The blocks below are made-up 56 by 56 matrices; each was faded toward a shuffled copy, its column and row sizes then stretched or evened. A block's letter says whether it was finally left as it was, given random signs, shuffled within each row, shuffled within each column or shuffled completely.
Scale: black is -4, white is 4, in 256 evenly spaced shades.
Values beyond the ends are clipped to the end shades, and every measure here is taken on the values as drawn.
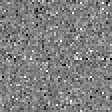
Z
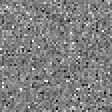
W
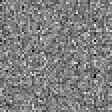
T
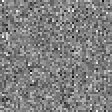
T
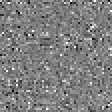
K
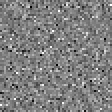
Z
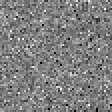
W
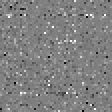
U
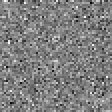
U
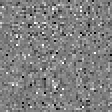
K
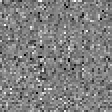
K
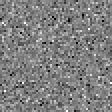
W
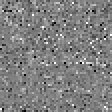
Z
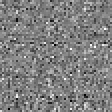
K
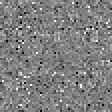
K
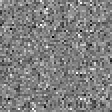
K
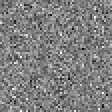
T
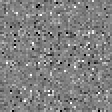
U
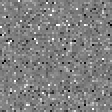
Z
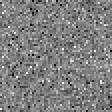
W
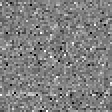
Z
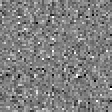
K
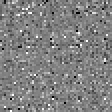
U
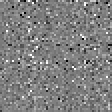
K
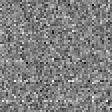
U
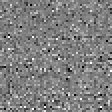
K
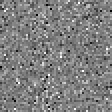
T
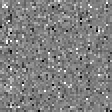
T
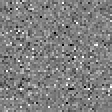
K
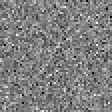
W
